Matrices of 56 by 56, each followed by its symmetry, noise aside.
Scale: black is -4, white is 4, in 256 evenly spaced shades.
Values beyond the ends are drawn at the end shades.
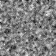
antisymmetric.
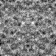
mirrored left to right.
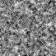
no symmetry.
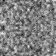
mirrored top to bottom.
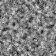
same after a half turn.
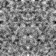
mirrored left to right.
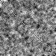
symmetric.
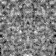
mirrored left to right.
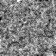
antisymmetric.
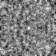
mirrored top to bottom.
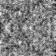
mirrored top to bottom.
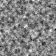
symmetric.
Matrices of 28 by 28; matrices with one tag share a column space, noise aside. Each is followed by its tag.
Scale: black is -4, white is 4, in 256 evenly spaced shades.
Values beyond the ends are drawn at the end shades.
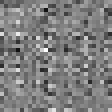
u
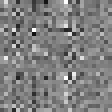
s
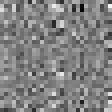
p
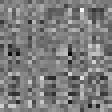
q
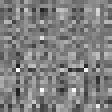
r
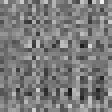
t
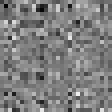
p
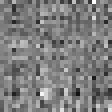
t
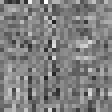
t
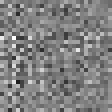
u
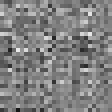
u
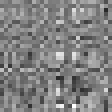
r
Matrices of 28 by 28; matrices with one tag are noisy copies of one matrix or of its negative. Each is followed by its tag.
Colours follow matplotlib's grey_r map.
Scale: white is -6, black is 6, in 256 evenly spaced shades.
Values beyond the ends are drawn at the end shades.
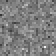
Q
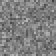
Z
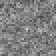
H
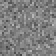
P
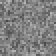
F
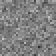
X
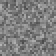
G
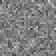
G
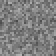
P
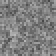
Q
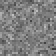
H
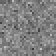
F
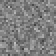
G
